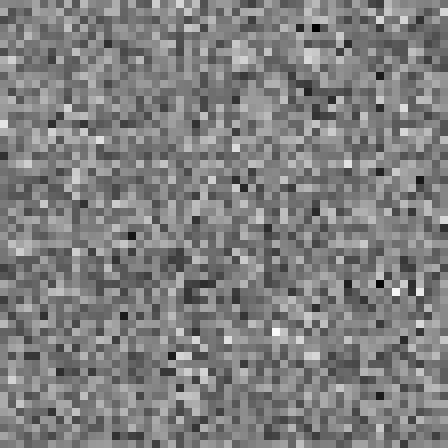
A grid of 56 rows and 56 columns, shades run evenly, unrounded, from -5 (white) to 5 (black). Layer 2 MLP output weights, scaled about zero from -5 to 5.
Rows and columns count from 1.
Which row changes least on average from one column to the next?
5
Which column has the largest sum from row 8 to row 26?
29
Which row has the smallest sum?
21
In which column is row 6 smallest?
30
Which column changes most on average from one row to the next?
26
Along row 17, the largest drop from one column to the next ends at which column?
51
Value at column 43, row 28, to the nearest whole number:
0
